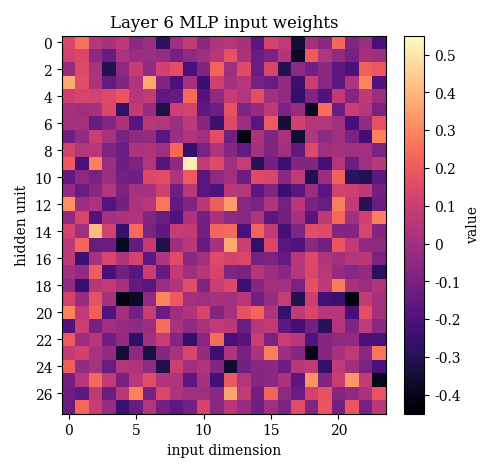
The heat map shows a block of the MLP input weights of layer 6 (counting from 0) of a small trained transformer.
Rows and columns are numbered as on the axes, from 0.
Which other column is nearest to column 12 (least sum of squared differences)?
15
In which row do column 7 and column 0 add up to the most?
12
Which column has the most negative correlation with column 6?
23
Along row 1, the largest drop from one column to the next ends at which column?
17
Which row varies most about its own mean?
19
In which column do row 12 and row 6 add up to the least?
16
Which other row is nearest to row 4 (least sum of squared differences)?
0
